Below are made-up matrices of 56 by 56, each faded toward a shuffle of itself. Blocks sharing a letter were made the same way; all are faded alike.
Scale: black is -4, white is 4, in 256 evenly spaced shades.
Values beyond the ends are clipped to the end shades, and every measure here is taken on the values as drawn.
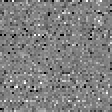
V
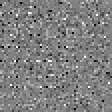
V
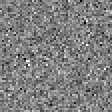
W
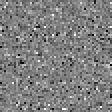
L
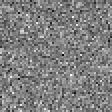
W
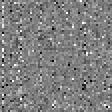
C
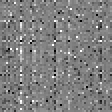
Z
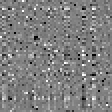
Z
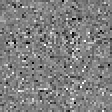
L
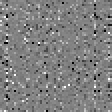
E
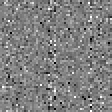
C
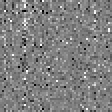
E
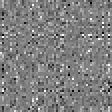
Z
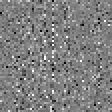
C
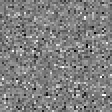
L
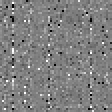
E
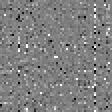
E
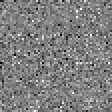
L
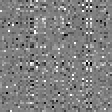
Z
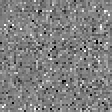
V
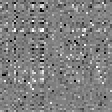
Z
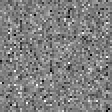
C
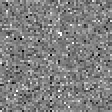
L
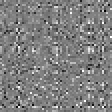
Z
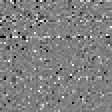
V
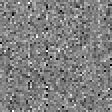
C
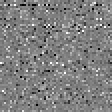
V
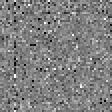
L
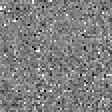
L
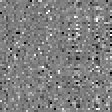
E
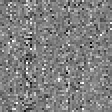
C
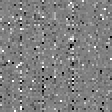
E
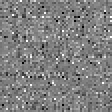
V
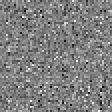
L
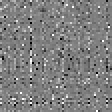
Z
